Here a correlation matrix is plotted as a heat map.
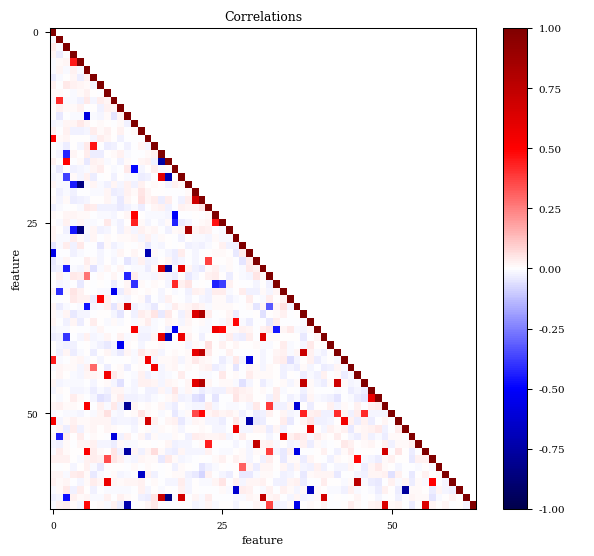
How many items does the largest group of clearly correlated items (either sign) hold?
7
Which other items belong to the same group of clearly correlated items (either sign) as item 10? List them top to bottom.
41
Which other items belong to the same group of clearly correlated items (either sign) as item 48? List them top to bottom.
47
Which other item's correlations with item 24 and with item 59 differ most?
45
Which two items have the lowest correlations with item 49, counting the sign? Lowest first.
11, 36
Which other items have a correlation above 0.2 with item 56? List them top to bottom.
8, 45, 59
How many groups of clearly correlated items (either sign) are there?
16
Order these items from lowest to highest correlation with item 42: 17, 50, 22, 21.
17, 50, 21, 22
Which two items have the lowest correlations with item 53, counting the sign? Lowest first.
9, 1
